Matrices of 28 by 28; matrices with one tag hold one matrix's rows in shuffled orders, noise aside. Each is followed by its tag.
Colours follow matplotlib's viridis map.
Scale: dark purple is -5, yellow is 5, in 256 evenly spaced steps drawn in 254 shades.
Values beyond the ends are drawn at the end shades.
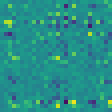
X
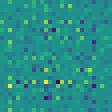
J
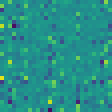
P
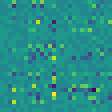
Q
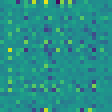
J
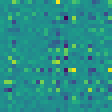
X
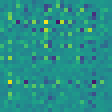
J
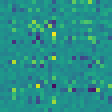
Q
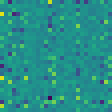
P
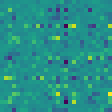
X
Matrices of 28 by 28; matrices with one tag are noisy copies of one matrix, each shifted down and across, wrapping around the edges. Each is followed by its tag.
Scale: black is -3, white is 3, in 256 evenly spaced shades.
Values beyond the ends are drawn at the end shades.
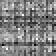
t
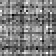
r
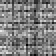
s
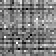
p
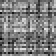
p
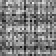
r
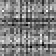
t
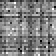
p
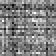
s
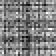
s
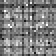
r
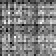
r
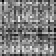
t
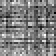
p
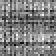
t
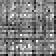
p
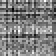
t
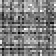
p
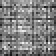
s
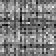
t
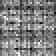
r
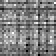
p
